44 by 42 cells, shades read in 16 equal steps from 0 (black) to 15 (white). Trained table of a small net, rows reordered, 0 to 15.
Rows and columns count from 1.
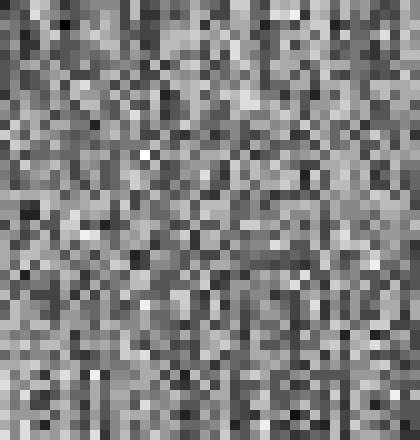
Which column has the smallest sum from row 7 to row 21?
17
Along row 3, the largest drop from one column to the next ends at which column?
34
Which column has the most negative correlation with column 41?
27
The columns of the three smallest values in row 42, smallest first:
30, 19, 26
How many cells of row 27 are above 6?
23
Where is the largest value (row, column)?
16, 15
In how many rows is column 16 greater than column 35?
21
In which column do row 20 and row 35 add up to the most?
38
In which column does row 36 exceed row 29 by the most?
22
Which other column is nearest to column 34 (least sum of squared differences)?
13
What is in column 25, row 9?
11
